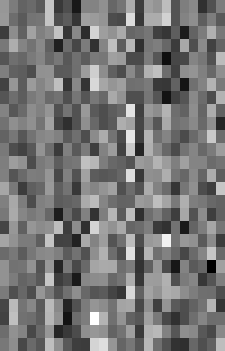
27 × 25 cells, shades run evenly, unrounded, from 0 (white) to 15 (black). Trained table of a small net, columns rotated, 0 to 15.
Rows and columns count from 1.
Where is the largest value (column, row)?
24, 21
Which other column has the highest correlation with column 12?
11
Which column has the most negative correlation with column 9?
1
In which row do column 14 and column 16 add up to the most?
12
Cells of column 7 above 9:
17
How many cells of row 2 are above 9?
10
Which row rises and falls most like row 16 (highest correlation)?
13
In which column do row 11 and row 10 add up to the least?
15
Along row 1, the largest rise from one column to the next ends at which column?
7
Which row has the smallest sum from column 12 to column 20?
19
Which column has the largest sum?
16
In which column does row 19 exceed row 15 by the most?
25
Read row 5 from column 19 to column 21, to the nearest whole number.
14 11 11
